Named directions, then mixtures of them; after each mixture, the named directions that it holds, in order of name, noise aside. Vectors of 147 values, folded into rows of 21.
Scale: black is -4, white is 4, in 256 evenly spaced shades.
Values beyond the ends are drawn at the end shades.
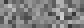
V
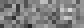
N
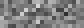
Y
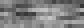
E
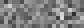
V.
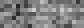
E, N.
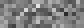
V, Y.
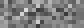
Y.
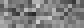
E, Y.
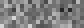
N, Y.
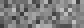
N, Y.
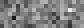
N, V.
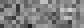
N.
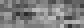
E, V.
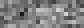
E, Y.
